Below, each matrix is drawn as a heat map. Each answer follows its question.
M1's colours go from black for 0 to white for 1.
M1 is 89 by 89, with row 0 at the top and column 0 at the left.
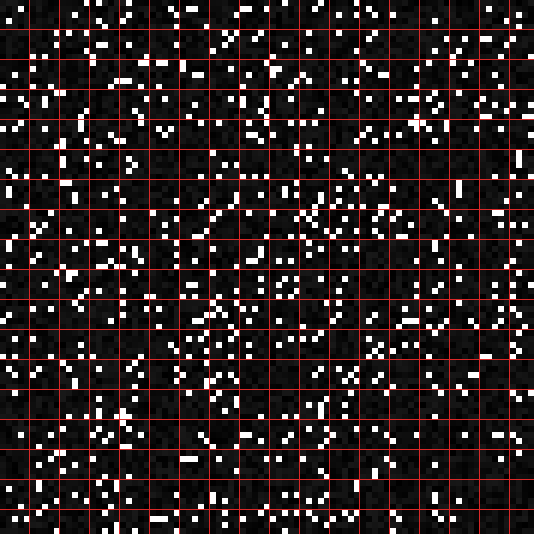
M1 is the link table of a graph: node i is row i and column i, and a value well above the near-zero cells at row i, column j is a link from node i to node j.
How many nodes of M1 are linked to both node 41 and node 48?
3
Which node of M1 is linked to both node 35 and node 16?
node 66
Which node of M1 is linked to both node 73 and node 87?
node 54
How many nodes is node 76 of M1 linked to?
11
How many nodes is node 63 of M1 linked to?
8
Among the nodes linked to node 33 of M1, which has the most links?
node 72
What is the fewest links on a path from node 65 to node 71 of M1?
3
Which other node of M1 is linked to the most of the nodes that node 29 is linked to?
node 17
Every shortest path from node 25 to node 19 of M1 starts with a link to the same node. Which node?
node 49
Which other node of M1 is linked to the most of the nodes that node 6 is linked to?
node 59
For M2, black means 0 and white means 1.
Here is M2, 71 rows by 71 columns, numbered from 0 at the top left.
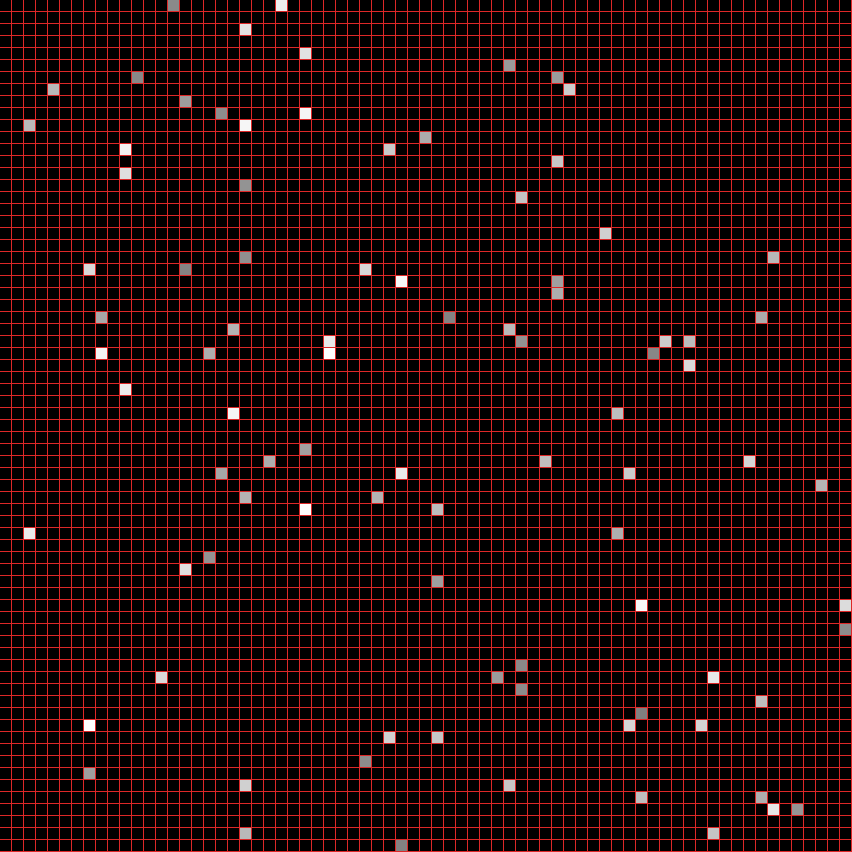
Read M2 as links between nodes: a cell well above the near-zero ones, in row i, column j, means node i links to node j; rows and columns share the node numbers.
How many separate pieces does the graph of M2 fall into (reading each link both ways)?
5
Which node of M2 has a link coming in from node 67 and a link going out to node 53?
node 66
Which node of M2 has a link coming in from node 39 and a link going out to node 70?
node 52
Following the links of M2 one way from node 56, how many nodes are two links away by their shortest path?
4
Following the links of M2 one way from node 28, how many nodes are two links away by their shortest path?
2
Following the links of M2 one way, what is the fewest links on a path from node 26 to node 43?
4
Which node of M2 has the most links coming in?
node 20
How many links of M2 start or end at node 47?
2
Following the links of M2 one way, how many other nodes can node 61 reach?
5
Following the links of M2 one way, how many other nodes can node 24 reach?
2
